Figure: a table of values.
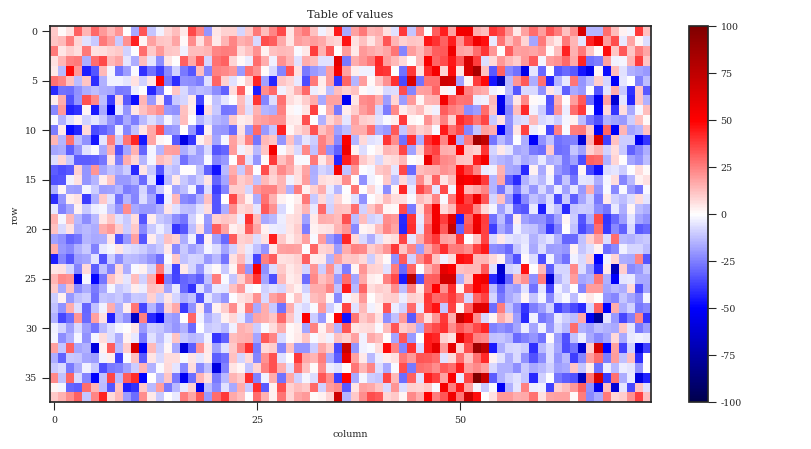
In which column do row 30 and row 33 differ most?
64
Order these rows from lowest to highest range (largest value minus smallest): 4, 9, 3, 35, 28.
9, 3, 28, 4, 35
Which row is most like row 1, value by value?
2
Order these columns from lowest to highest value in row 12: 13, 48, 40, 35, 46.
35, 13, 40, 48, 46
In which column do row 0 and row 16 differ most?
65
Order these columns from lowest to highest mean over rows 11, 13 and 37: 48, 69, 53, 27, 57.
57, 69, 27, 48, 53
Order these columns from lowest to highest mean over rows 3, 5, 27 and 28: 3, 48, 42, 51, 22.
3, 22, 42, 51, 48
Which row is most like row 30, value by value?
22
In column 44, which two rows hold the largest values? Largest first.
25, 5
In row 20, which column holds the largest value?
49
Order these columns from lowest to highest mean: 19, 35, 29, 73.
73, 19, 35, 29
